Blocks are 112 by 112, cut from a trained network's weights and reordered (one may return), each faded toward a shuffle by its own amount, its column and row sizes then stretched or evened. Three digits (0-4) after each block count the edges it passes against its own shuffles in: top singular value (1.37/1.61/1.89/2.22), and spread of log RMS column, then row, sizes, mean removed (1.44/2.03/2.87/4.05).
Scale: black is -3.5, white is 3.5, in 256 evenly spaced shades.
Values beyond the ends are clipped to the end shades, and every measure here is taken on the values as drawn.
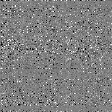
0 2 3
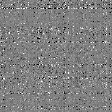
1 2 3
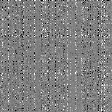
2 4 2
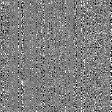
2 4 1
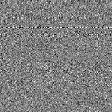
3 1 2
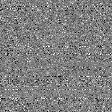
0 1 3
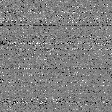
1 0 3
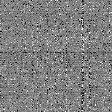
1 2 0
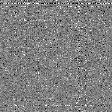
2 2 2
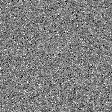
0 0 0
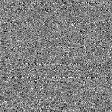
3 0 2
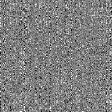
3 3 0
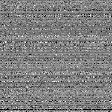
4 0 3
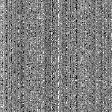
4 3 0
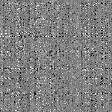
2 2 2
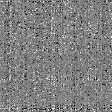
2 1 2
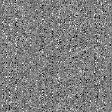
0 3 0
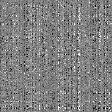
4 3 2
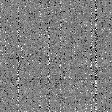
1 3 0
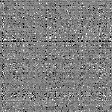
3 2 2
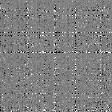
2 3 3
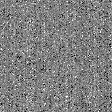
1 1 0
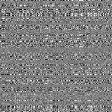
4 0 4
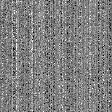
4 3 0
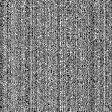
4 1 0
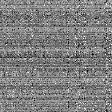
4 2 0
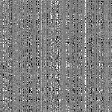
4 4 2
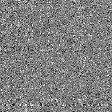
2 2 1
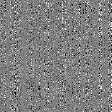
0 4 1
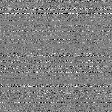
2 0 4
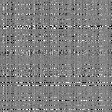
4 2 4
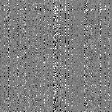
2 4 2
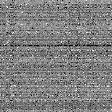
4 1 2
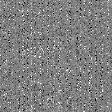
0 3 0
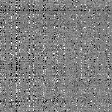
2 3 1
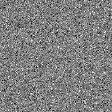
0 2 0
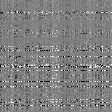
4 1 4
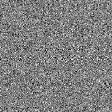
2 0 2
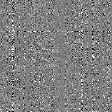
2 4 2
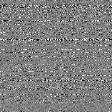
2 1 4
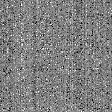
2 1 1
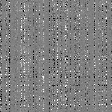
2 4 2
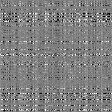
4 1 4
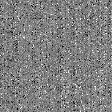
1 1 1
